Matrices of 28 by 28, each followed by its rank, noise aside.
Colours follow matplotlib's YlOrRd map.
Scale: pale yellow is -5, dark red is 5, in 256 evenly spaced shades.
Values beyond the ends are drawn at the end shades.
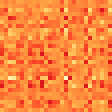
three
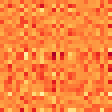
three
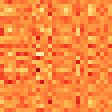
three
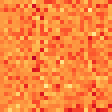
six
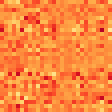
four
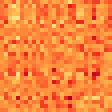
four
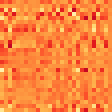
three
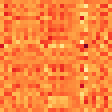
three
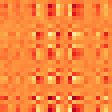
one
